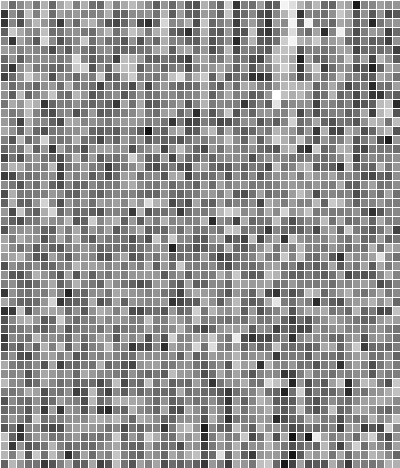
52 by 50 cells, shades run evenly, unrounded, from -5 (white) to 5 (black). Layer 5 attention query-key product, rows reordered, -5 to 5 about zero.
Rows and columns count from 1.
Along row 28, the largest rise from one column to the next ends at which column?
22
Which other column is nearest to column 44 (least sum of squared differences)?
10
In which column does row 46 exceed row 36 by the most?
8
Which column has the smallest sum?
35
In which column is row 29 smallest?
48
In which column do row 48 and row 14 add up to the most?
3
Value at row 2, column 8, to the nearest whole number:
-1
